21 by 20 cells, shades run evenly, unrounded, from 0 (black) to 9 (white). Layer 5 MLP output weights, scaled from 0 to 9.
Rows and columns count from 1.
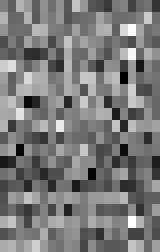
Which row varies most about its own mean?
9
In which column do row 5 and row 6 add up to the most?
17
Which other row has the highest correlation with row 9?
19
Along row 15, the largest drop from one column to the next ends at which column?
12
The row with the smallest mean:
16
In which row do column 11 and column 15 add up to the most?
7
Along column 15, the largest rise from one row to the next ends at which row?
11
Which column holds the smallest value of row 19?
4
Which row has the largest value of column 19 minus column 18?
6
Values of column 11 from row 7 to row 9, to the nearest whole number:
7 3 7
